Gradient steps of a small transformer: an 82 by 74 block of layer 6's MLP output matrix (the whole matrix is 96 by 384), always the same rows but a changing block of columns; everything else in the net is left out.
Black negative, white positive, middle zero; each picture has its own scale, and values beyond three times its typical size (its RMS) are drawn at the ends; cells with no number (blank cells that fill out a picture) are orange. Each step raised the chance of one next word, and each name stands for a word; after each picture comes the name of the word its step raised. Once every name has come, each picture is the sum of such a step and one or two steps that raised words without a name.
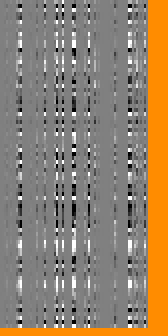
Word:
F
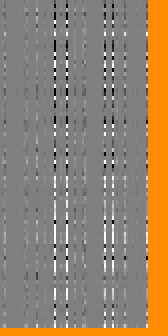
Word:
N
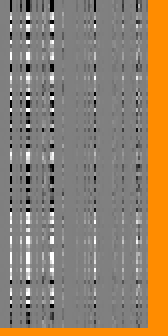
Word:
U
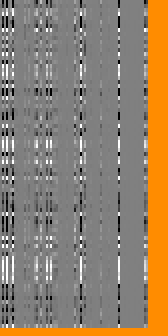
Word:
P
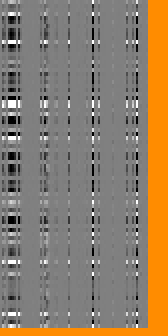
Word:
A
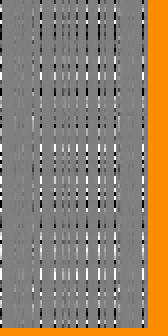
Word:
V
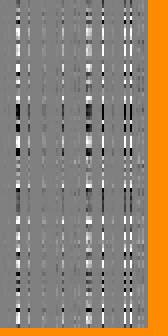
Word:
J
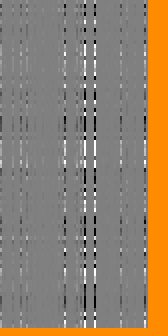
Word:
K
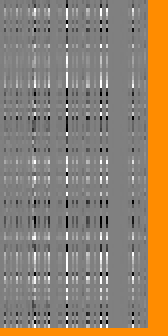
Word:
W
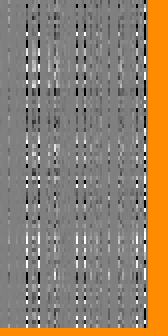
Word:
V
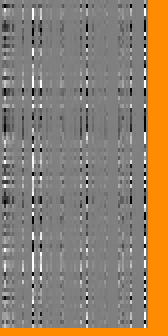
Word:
W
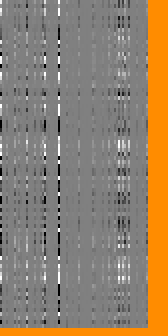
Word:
P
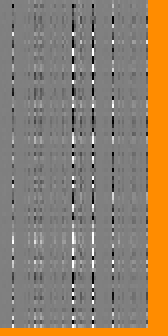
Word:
A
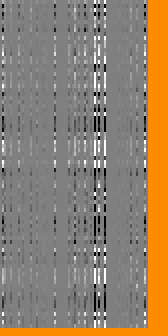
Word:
K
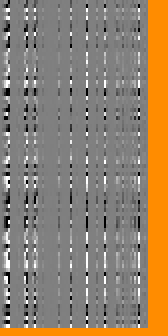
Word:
W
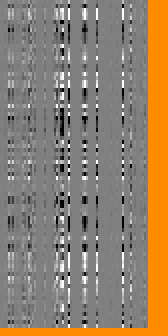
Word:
W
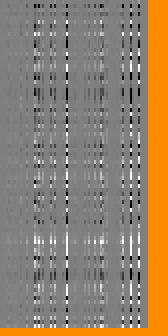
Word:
F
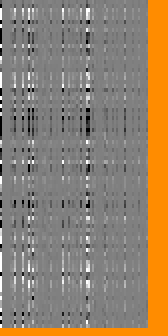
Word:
W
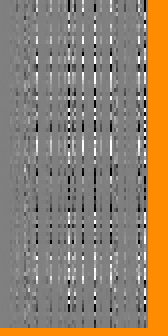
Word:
U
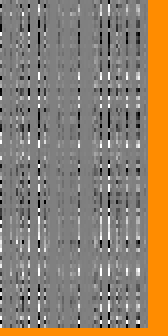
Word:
V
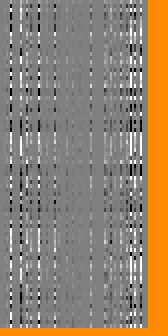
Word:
N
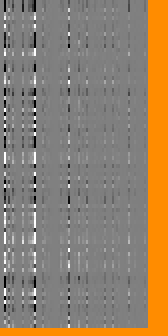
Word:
U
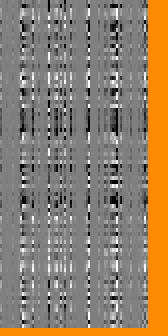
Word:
U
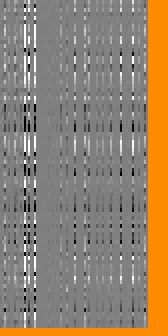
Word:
J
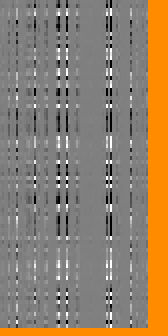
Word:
P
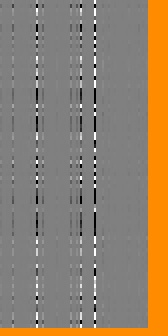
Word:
F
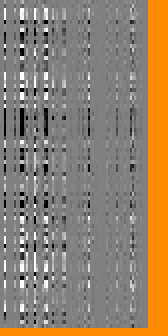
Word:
W
